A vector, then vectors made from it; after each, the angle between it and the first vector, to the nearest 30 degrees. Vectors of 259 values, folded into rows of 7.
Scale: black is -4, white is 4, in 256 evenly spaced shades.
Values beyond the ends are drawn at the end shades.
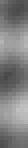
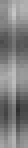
150 degrees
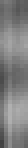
30 degrees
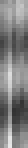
150 degrees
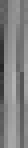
90 degrees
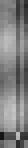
60 degrees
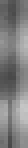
30 degrees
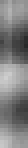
150 degrees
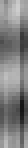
150 degrees
